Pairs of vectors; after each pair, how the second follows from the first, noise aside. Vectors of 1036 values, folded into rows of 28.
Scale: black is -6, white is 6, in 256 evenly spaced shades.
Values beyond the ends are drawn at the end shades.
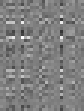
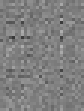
negated, shrunk.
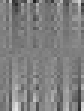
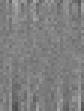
negated, shrunk.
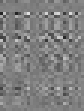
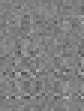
reversed, negated, shrunk.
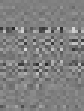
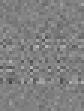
reversed, negated, shrunk.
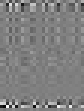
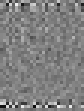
copied.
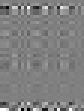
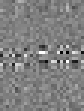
wrapped around.
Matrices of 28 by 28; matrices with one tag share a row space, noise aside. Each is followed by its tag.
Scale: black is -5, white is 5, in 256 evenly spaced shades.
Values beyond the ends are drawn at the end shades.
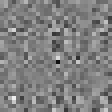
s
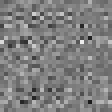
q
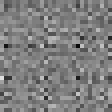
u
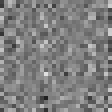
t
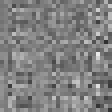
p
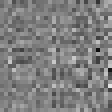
p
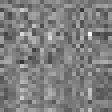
q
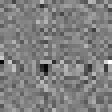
t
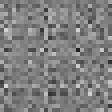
u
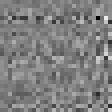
p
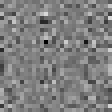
t
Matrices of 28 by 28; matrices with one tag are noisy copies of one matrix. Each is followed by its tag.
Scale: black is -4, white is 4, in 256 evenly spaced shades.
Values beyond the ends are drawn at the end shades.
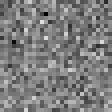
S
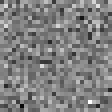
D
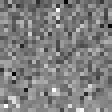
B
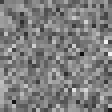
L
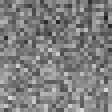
B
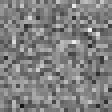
D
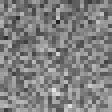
B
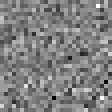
L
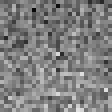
B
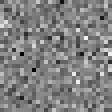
L
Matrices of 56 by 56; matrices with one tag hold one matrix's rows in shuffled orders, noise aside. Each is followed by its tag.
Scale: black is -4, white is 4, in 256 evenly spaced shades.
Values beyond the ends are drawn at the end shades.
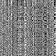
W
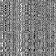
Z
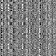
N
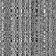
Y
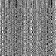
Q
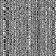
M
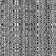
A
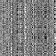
W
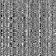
N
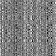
Q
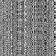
W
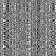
M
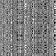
W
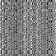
Q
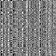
N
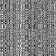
Z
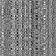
Y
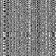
M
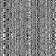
M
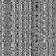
Y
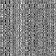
Z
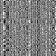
M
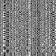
M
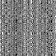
Q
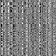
N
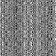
Q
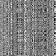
W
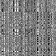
A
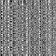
N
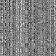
Z
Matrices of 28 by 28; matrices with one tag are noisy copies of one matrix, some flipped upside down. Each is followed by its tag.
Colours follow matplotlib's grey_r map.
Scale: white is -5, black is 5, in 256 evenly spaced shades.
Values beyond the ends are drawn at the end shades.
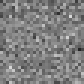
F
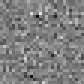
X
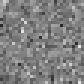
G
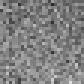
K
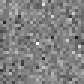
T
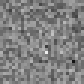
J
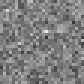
J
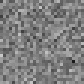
J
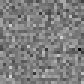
F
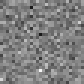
X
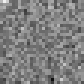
G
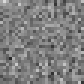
G
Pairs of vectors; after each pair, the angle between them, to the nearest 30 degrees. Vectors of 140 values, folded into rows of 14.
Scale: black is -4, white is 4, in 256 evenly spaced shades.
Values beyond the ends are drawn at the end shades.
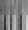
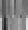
60 degrees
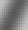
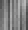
120 degrees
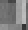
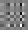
90 degrees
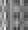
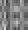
30 degrees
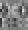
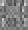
60 degrees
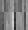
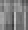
150 degrees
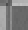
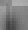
60 degrees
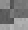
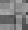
90 degrees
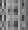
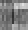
120 degrees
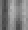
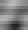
90 degrees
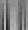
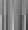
60 degrees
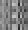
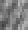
120 degrees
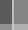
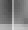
30 degrees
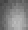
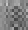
120 degrees
